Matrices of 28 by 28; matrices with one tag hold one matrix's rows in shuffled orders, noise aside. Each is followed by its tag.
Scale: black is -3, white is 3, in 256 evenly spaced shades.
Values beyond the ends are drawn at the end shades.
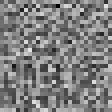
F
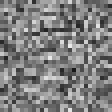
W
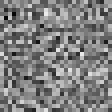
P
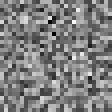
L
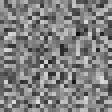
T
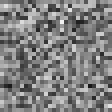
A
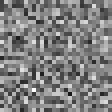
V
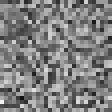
A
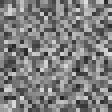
T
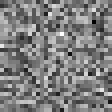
A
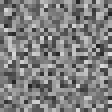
T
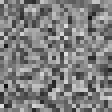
L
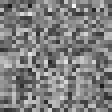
A
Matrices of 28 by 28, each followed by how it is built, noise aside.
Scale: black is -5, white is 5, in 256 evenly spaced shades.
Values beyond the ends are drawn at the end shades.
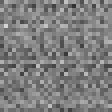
repeating columns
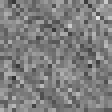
Toeplitz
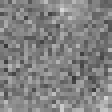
smooth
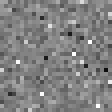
sparse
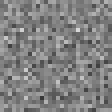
repeating columns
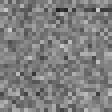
uneven rows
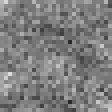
smooth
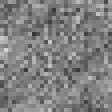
smooth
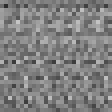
repeating columns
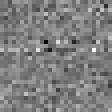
uneven rows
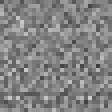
repeating columns
